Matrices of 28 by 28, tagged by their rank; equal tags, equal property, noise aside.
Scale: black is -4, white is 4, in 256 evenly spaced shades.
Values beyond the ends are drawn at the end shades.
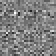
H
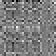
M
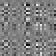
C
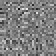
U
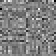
U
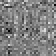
H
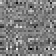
M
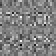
U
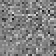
H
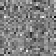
H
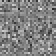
H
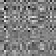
C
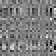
C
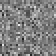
H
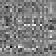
U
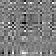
C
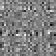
U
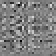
M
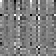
C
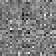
U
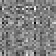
M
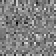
H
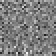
H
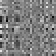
M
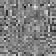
H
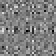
C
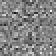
H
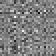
M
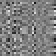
C
